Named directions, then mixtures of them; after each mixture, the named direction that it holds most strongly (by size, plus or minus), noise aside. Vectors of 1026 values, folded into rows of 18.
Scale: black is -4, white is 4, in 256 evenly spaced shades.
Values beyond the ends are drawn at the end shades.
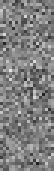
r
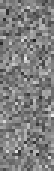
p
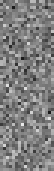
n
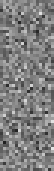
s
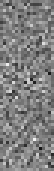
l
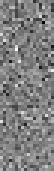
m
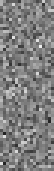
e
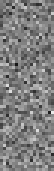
l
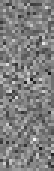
l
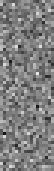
e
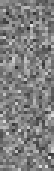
p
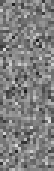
e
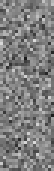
p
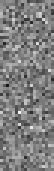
r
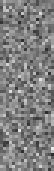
s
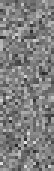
p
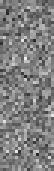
p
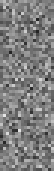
s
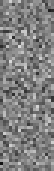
e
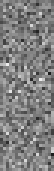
l
